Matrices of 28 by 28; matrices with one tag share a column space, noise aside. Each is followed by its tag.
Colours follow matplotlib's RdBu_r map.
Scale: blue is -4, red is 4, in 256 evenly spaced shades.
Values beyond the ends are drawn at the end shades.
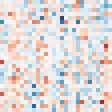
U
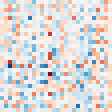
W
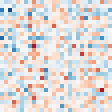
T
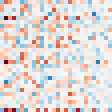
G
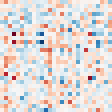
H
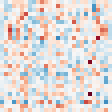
U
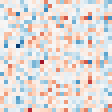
G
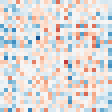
G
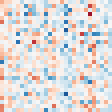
H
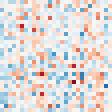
W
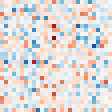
G
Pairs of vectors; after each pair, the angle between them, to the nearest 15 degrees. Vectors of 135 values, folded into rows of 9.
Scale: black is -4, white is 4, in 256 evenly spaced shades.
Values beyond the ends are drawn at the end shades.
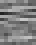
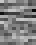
30 degrees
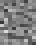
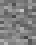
60 degrees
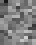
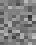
105 degrees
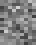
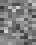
15 degrees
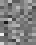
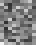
45 degrees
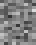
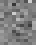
75 degrees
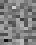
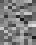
60 degrees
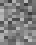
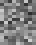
15 degrees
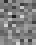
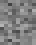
75 degrees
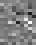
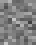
120 degrees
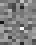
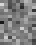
45 degrees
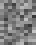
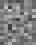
120 degrees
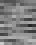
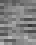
15 degrees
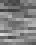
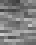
15 degrees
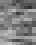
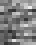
150 degrees
